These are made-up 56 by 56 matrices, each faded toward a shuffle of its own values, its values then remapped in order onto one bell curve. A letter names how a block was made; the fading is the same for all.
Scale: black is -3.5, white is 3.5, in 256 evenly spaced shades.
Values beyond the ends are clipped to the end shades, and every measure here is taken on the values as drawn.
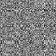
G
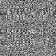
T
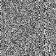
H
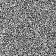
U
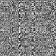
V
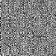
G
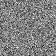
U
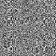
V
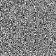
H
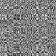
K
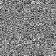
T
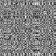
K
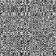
G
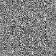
H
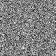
U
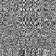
V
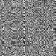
G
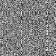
V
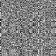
G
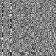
V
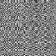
K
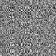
V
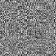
V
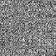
T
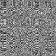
G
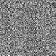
T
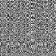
V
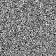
U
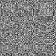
T
